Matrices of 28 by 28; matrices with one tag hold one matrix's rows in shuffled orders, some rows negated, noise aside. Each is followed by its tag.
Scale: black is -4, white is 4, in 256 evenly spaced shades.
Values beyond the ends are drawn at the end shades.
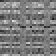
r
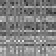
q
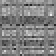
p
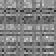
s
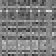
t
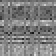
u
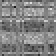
p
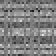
u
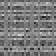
u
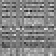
p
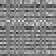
q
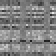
r
